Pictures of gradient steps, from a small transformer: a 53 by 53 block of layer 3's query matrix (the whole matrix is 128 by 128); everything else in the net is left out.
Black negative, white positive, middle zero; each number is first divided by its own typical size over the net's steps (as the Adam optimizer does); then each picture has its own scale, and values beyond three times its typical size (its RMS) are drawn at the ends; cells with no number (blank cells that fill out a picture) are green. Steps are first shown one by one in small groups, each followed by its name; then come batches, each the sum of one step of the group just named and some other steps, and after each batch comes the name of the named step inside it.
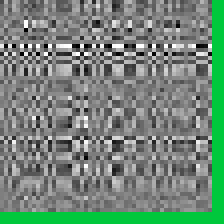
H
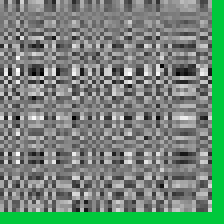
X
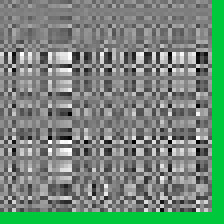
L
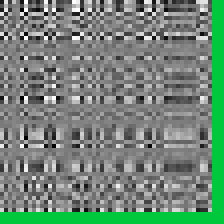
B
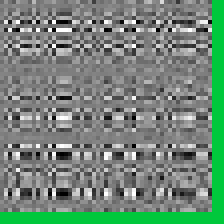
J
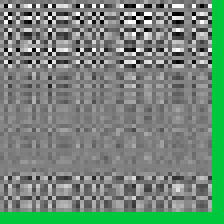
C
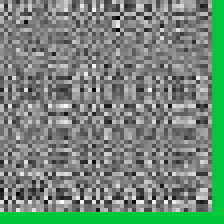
C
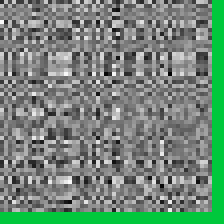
L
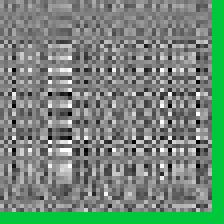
L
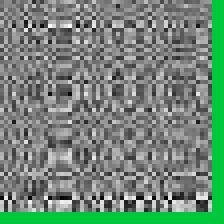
B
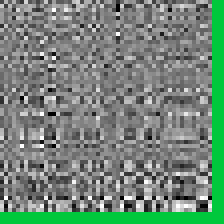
B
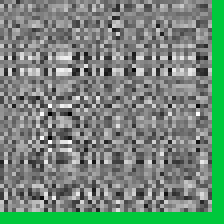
L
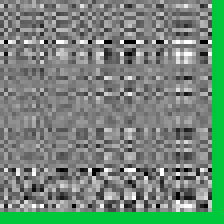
J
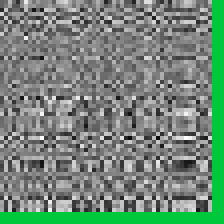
B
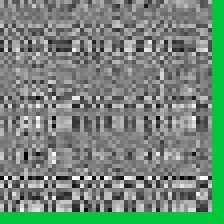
X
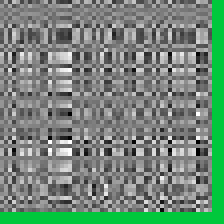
L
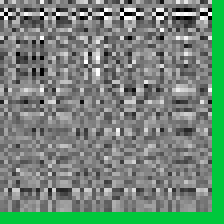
J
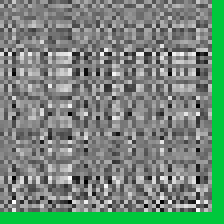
L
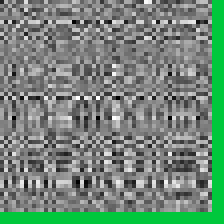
B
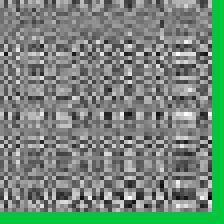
X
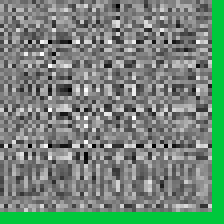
H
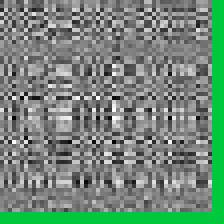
B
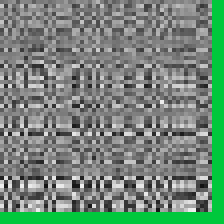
X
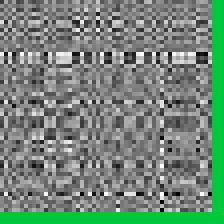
L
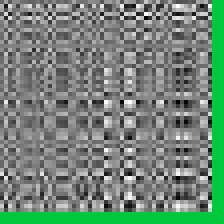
C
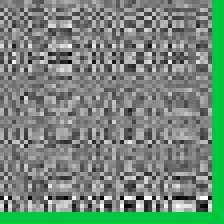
B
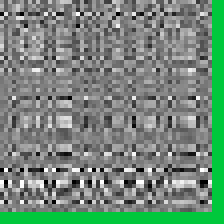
J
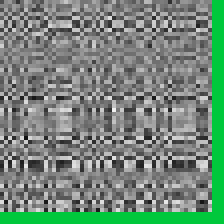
B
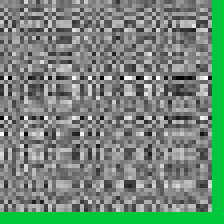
B
